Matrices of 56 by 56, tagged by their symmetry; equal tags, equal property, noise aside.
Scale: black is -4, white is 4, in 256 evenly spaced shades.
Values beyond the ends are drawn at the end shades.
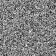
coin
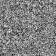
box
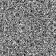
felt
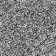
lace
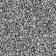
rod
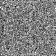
felt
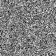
coin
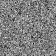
lace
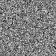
rod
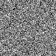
box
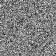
lace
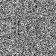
felt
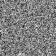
coin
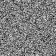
rod
